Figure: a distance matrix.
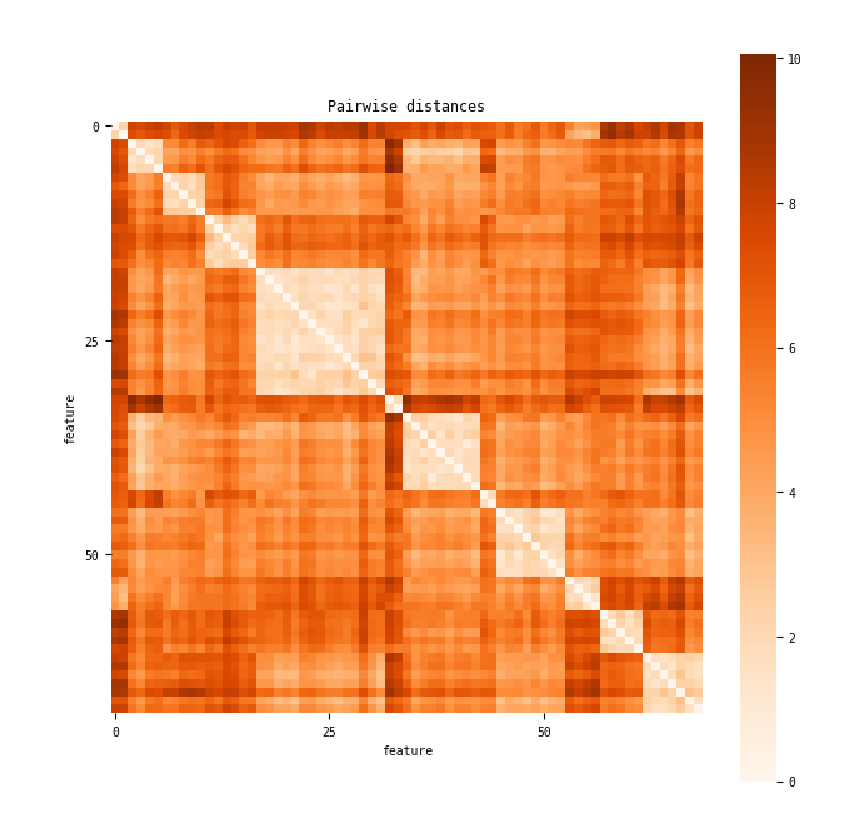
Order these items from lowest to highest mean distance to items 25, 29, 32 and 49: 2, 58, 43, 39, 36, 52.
52, 36, 43, 39, 2, 58
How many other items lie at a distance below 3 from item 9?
4
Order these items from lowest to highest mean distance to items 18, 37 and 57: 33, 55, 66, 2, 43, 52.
2, 52, 43, 55, 66, 33
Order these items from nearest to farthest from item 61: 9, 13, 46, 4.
46, 9, 4, 13
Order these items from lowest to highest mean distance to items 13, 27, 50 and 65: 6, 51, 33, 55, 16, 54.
51, 16, 6, 54, 55, 33
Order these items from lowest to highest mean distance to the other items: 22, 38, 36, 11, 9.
36, 38, 22, 9, 11
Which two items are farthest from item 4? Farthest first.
32, 33
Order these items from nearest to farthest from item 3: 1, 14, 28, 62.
28, 62, 14, 1
